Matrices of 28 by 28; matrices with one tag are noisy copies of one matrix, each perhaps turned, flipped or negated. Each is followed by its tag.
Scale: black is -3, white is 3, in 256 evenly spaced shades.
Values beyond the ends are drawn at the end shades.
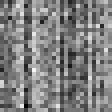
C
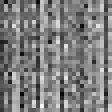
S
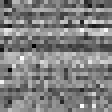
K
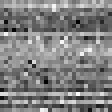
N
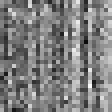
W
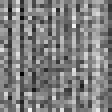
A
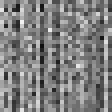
S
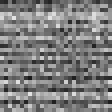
A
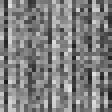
S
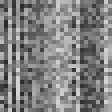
N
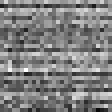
S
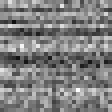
K
